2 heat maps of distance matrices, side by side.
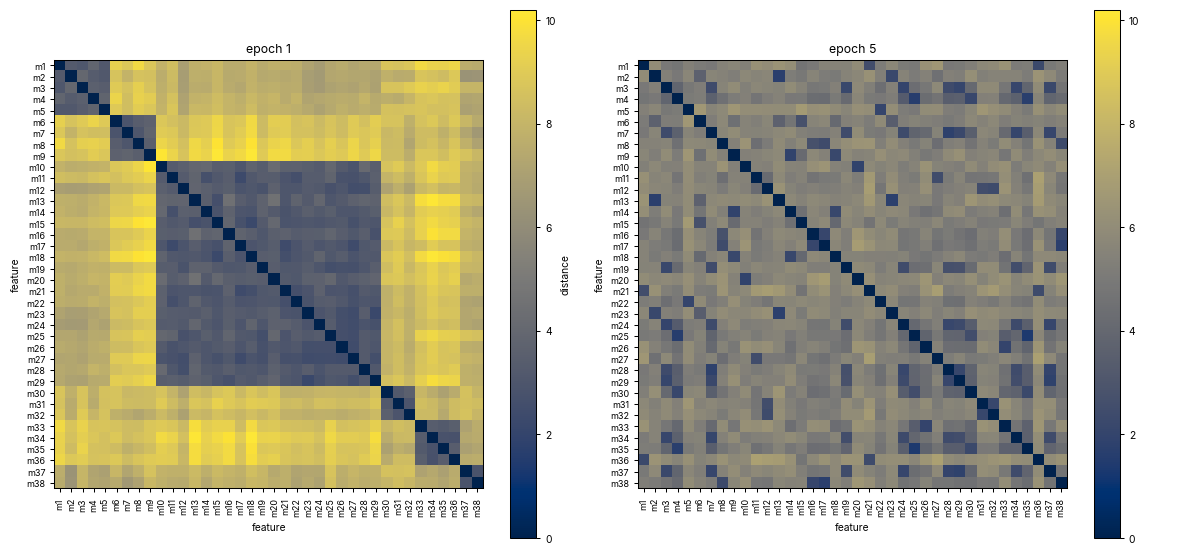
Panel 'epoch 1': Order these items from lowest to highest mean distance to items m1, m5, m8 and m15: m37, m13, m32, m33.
m13, m37, m32, m33
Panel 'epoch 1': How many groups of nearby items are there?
6
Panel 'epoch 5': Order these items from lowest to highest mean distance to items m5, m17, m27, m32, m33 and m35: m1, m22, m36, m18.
m22, m18, m1, m36
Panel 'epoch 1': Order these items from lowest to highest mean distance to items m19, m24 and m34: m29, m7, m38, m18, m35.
m29, m18, m35, m38, m7
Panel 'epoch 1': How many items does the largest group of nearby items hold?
20
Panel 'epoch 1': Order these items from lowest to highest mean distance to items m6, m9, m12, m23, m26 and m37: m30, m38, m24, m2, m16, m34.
m24, m16, m38, m2, m30, m34
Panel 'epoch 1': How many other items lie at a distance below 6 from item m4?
4
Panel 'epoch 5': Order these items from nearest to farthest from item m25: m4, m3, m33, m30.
m4, m30, m33, m3
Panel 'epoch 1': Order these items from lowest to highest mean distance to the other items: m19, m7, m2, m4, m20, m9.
m19, m20, m2, m4, m7, m9
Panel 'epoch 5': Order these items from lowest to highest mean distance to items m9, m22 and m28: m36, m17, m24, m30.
m24, m30, m17, m36
